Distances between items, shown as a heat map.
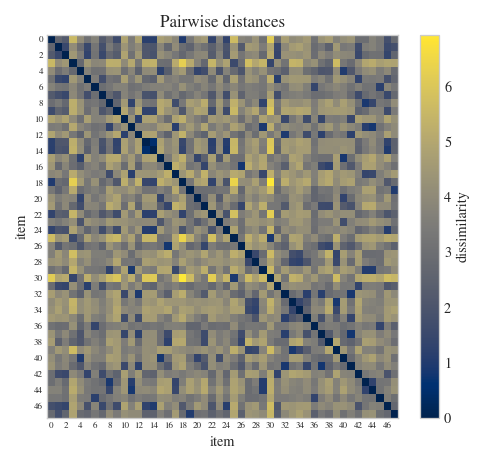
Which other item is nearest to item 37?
41
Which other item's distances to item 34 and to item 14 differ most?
13
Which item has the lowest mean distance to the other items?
7
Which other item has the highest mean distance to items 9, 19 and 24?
30
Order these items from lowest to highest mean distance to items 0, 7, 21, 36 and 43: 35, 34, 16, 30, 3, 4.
4, 16, 35, 34, 3, 30
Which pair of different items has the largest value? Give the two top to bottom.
18, 30
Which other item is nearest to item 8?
43
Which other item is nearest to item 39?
33
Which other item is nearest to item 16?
26
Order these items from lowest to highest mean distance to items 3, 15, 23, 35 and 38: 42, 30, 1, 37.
37, 30, 1, 42
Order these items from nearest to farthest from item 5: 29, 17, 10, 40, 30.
29, 17, 40, 10, 30
